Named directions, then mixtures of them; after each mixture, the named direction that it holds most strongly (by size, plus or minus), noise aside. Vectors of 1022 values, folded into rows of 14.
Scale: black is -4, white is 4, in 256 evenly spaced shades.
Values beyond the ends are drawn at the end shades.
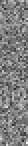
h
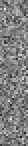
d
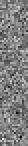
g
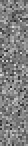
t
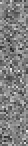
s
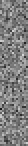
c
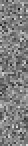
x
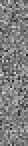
t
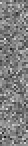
s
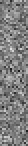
s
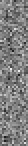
s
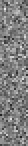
d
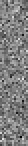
g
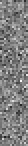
s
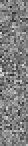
t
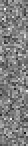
d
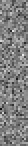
c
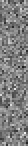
h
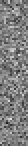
d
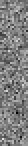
g
